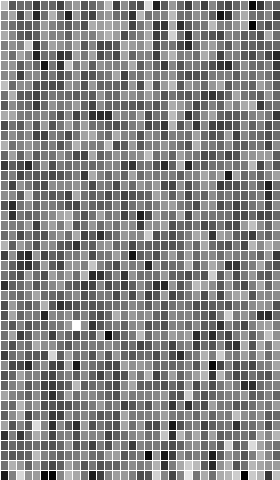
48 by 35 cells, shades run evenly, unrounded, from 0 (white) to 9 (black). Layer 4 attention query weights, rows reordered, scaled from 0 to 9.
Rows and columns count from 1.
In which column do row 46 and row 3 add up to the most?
21
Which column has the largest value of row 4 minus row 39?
24
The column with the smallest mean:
33
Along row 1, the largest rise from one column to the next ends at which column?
20
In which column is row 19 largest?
34
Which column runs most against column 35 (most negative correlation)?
22
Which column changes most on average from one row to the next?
10
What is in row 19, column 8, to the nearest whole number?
4
